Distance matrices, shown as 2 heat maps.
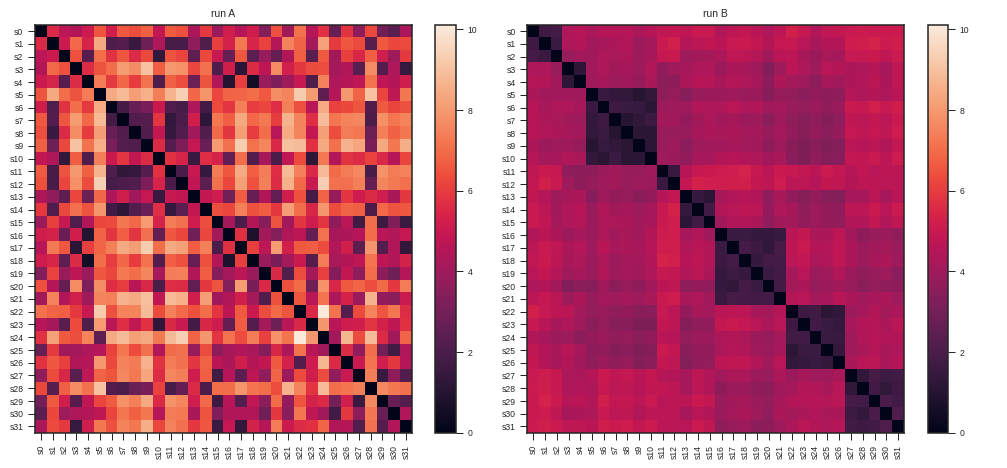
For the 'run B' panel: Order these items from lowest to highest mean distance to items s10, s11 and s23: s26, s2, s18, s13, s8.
s8, s26, s13, s2, s18
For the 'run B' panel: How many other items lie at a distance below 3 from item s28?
4
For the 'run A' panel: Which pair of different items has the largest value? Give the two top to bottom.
s22, s24
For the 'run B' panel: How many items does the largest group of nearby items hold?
6
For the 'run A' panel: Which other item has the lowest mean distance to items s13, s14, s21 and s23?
s10
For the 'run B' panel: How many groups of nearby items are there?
8
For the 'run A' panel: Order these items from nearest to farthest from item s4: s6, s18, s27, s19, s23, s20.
s18, s23, s20, s19, s27, s6
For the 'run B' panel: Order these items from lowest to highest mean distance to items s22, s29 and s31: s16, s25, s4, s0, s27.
s27, s25, s16, s4, s0
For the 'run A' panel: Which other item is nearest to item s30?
s25
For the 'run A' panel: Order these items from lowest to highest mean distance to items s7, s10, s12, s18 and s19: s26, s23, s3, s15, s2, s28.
s23, s2, s28, s15, s26, s3
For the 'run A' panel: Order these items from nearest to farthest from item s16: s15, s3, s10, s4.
s4, s10, s15, s3
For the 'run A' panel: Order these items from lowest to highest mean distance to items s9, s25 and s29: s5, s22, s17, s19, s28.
s19, s17, s28, s5, s22
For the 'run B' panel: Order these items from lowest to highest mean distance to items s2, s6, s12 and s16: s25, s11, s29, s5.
s5, s11, s25, s29
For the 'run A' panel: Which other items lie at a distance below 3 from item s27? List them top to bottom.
s3, s15, s17, s29, s31
